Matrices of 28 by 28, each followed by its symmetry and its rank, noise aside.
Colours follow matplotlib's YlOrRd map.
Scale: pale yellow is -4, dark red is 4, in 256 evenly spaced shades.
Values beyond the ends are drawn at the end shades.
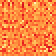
no symmetry, rank four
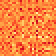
no symmetry, rank five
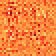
no symmetry, rank six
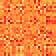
antisymmetric, rank four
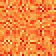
antisymmetric, rank four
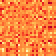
antisymmetric, rank four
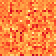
no symmetry, rank five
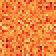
no symmetry, rank five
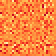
antisymmetric, rank six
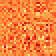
no symmetry, rank five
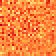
no symmetry, rank five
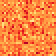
no symmetry, rank five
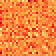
antisymmetric, rank four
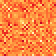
symmetric, rank four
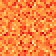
antisymmetric, rank six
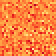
antisymmetric, rank six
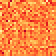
no symmetry, rank five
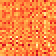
no symmetry, rank four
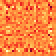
antisymmetric, rank four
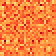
symmetric, rank five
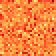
no symmetry, rank four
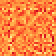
antisymmetric, rank four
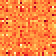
antisymmetric, rank six
